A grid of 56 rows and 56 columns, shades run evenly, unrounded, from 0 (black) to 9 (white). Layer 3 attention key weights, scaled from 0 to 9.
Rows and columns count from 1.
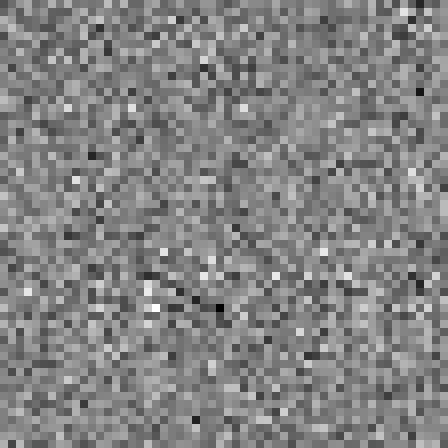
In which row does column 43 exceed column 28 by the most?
39
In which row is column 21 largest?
32
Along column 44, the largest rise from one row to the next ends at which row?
35
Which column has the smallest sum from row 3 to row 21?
30
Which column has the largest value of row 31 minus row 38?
25
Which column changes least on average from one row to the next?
37
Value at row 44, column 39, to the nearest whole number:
5
